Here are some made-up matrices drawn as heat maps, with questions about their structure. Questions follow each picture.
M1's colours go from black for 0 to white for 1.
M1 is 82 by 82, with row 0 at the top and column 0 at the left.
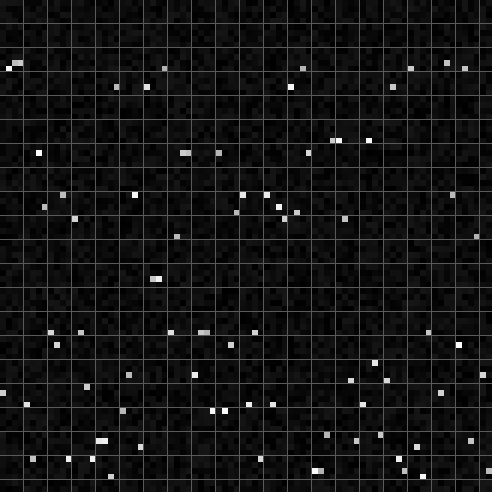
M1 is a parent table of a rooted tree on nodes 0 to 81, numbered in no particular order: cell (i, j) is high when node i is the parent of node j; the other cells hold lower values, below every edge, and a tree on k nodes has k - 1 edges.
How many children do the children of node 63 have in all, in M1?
1
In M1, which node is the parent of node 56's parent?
74
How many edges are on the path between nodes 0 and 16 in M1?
3
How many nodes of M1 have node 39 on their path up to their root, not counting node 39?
4
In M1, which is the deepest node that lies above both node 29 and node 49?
35
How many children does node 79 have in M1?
2
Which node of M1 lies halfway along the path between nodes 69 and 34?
23
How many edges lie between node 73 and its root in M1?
5
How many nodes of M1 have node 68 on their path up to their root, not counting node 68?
9
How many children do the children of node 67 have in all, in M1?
1
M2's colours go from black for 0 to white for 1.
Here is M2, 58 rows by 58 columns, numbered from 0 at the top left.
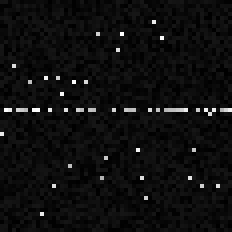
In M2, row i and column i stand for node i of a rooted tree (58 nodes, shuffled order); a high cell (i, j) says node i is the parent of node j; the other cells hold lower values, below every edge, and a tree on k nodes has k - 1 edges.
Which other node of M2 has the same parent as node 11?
14
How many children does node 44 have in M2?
3
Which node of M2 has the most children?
27
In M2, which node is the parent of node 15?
23
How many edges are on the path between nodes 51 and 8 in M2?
2
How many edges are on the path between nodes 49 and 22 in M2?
2
